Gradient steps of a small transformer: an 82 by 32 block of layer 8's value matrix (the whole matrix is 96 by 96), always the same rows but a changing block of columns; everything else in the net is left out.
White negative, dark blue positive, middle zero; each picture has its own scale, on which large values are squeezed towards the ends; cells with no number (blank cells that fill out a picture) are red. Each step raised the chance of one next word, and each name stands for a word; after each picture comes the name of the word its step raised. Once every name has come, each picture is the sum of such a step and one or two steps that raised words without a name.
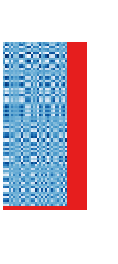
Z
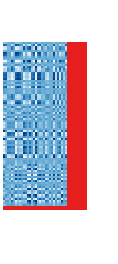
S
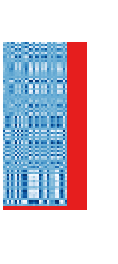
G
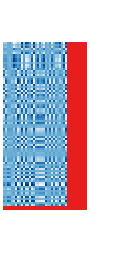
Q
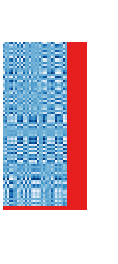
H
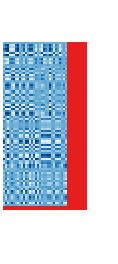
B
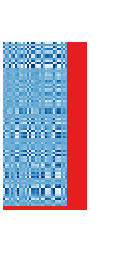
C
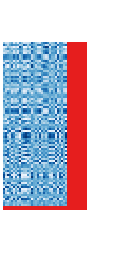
C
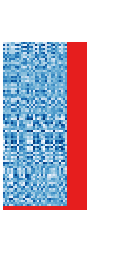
Q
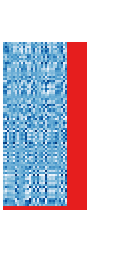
G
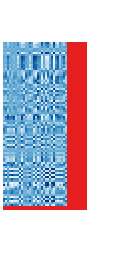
Q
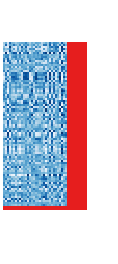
S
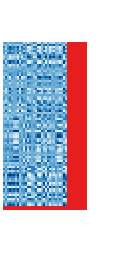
Z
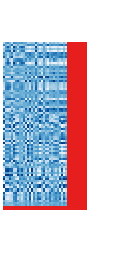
H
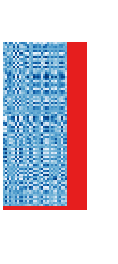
H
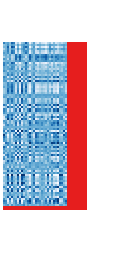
G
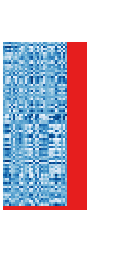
Q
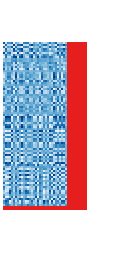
G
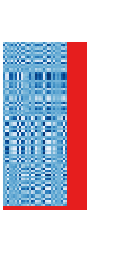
S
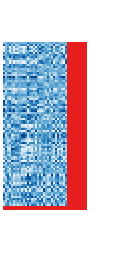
Z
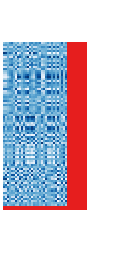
H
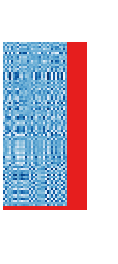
S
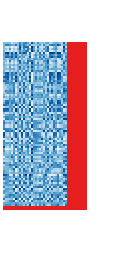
S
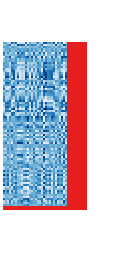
G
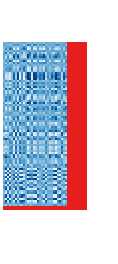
S
